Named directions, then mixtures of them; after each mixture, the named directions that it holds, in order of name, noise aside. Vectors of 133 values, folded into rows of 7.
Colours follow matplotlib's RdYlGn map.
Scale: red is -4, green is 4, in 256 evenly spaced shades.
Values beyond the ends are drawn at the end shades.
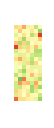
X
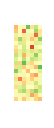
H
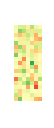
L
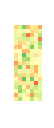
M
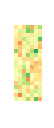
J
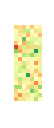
J, M, X.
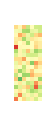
J, L, X.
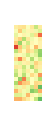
X.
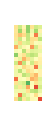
H, J, L.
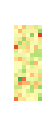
X.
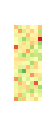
L, M, X.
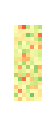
M, X.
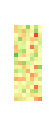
H, L.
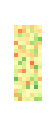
L.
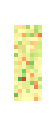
L, M, X.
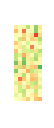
H.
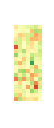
H, L, X.
